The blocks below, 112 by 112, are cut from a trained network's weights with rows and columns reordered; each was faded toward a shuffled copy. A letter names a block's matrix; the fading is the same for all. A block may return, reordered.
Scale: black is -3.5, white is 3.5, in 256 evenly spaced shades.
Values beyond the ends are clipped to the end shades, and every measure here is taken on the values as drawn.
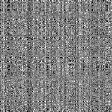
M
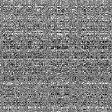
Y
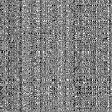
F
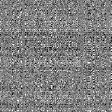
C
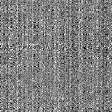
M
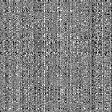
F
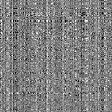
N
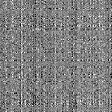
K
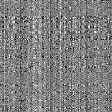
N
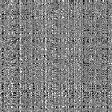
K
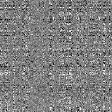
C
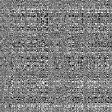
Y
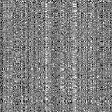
F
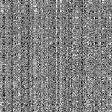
F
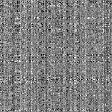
M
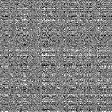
Y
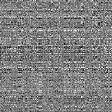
Y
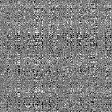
C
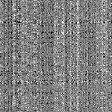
N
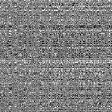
Y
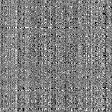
N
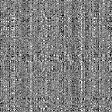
F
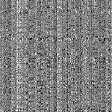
F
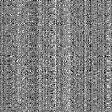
F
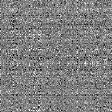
C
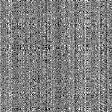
N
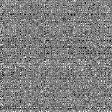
C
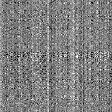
N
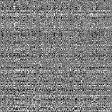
Y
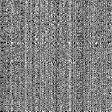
M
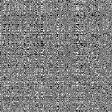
C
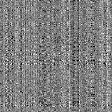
N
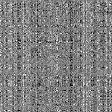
K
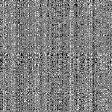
K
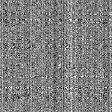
M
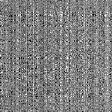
N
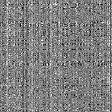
N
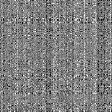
K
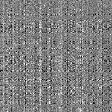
K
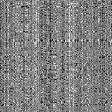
F
